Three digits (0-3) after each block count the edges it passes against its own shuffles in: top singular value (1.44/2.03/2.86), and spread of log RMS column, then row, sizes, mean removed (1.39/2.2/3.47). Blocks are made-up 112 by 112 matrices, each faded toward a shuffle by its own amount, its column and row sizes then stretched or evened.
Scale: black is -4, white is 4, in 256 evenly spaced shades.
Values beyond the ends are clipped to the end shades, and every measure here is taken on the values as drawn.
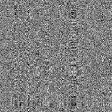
2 2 0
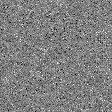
0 0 0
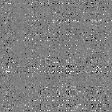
2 2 2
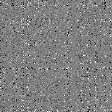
1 2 2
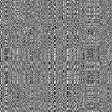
3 3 0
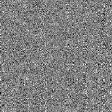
2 2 1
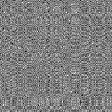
3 1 0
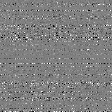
0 1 3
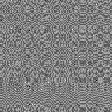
3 0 0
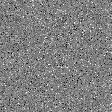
1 0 0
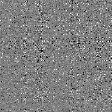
0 2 2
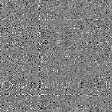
2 2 2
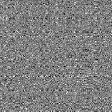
2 0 2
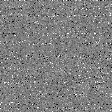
0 0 2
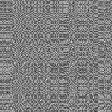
3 1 1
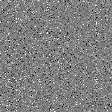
1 1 0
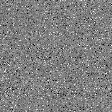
0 0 2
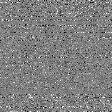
0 0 3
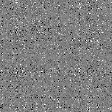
0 2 2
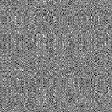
3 2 0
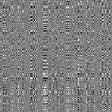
3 3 2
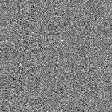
2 1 0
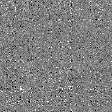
0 2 2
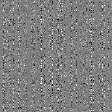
2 3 1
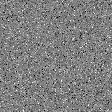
1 0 0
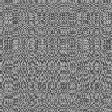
3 1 2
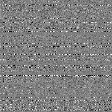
1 1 3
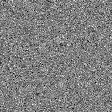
1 0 0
